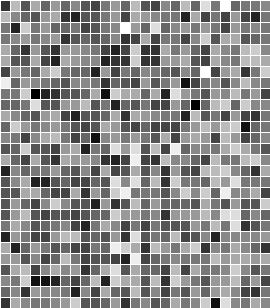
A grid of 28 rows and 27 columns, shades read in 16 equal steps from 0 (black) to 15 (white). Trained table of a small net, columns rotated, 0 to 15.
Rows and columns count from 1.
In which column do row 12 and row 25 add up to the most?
24
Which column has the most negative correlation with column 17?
3
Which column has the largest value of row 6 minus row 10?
14
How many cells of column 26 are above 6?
17
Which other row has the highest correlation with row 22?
28
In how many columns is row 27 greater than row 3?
10
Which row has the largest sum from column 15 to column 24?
20
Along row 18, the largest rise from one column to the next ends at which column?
23
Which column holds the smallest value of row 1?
1
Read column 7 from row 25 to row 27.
8 6 7
